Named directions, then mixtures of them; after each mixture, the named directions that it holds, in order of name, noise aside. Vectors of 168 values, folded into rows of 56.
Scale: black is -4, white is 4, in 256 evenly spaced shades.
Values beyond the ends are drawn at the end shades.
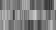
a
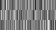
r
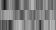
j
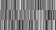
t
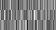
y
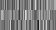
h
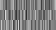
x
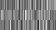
h.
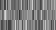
j, r, y.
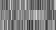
a, t, y.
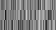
t, x.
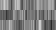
a, j.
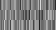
h, t.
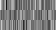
r, x.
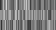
a, r, x.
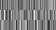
y.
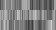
a.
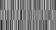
h, r, x.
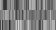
j, x.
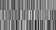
h, y.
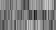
a, y.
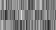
j, r.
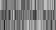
a, t.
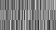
h, y.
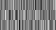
r, t, x.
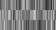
a, r, t.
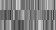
a, j, t.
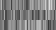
a, y.
